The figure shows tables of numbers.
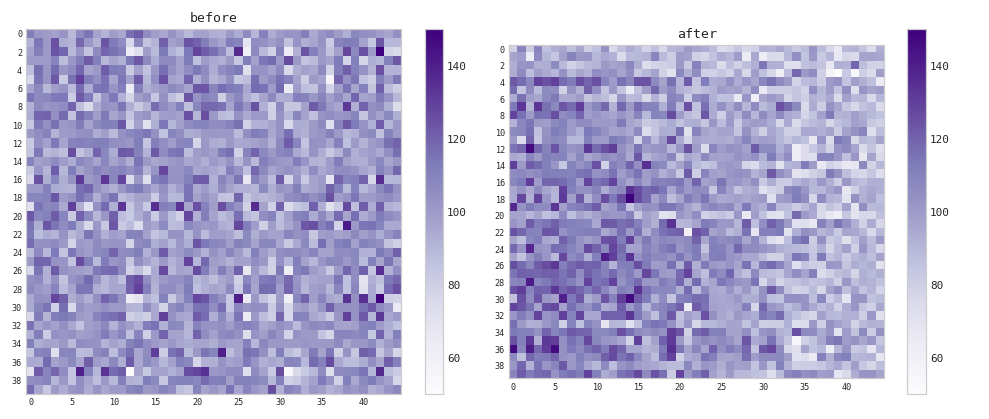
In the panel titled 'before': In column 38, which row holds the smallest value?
3
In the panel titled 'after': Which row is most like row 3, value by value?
20
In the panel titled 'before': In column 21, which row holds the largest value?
37
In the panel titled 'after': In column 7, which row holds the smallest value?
2
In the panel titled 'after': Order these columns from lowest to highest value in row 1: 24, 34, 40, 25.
40, 24, 25, 34
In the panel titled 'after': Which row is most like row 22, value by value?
31
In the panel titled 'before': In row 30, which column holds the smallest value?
44
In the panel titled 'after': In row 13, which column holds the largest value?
15
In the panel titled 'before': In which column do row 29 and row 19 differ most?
15
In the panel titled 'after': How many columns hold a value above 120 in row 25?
4
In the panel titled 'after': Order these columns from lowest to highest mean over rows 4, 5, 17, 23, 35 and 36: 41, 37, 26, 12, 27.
41, 37, 27, 26, 12
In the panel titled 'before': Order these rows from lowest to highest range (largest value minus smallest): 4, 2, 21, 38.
38, 4, 21, 2
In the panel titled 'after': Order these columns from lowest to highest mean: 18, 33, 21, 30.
33, 30, 21, 18
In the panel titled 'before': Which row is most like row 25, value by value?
9
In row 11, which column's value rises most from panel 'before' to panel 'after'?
19
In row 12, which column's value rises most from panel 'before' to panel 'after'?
2
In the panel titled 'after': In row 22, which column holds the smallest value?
21
